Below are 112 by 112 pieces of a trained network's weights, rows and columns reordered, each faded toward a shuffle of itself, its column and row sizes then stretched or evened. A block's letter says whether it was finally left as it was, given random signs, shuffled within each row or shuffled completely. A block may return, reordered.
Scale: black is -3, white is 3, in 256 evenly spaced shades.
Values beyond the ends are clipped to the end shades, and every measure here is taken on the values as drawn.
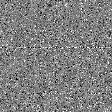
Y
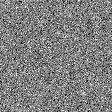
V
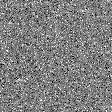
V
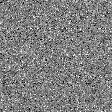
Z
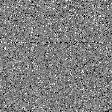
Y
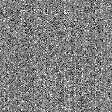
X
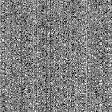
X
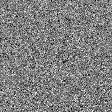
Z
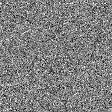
Z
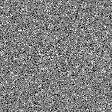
Z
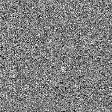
Y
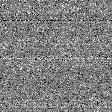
Z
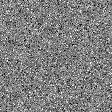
V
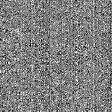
X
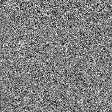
Y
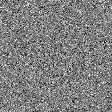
Z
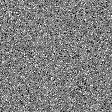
V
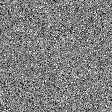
V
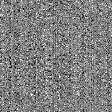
X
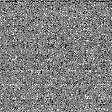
X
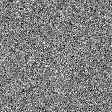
Z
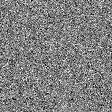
V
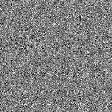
X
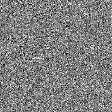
X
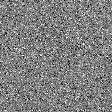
Z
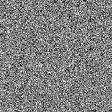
X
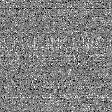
X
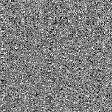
X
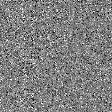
Y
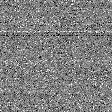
Z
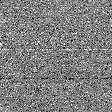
Z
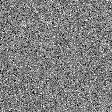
V
